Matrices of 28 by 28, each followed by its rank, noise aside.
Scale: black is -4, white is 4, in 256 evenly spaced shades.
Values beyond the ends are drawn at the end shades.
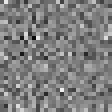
six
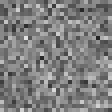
eight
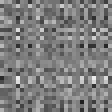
two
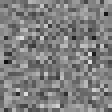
six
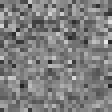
six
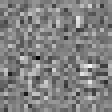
six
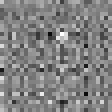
three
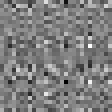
three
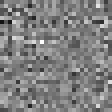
six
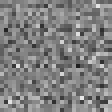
eight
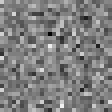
six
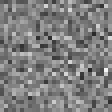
eight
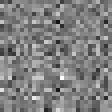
three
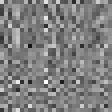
three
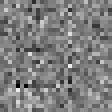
eight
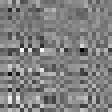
two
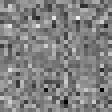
eight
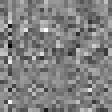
four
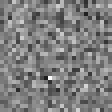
eight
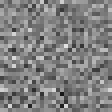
six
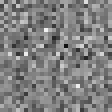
six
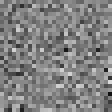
eight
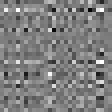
two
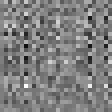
three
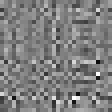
three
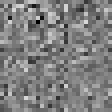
six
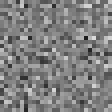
eight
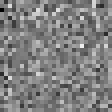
eight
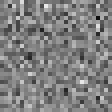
six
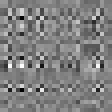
two
